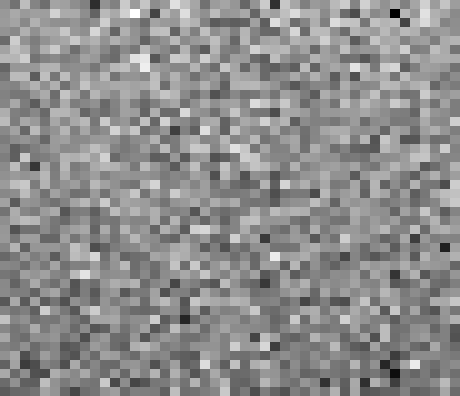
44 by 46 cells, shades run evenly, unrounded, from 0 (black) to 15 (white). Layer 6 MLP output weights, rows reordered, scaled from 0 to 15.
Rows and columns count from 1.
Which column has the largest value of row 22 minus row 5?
36
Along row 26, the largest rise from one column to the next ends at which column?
20
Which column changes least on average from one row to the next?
33
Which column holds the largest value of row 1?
18
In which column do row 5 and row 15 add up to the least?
15
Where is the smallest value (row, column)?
2, 40
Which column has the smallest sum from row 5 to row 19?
4
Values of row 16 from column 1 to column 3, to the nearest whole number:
7 8 9
